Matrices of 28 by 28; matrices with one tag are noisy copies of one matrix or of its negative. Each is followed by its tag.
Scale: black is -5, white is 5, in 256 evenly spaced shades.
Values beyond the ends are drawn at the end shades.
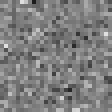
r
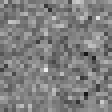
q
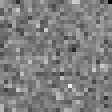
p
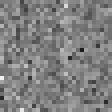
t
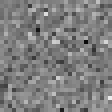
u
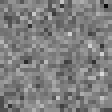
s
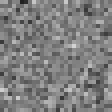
r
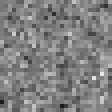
s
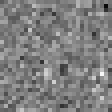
s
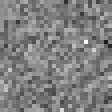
u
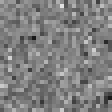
u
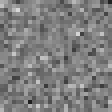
p
